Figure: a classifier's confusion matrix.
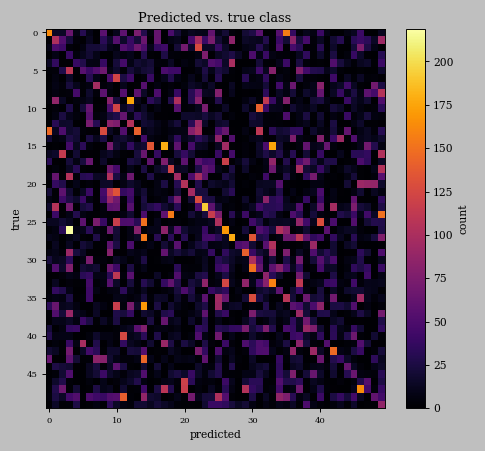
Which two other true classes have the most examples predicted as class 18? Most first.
24, 33
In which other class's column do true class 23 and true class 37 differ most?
42
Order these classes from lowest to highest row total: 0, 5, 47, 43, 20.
20, 43, 5, 47, 0
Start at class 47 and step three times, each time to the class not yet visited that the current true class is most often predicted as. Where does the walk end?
48
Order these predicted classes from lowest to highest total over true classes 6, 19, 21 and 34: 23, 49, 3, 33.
33, 49, 23, 3
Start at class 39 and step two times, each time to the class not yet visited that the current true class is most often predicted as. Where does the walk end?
17
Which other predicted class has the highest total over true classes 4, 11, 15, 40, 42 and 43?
14
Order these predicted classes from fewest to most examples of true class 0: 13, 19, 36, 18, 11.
19, 36, 18, 11, 13
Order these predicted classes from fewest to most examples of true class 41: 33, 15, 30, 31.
33, 15, 30, 31
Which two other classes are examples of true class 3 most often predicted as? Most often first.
23, 30
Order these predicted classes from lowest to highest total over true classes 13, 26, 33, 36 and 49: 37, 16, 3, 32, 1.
16, 1, 32, 37, 3
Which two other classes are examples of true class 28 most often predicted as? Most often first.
33, 39
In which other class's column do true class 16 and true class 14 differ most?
2
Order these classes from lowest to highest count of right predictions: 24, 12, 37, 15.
37, 12, 24, 15
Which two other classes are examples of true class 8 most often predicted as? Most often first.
49, 25
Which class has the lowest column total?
28
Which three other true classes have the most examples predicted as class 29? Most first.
47, 33, 39
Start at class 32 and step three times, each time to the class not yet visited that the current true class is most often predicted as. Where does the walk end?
30
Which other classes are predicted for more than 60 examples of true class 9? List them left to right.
1, 12, 19, 22, 32, 35
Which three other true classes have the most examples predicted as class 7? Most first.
43, 25, 5
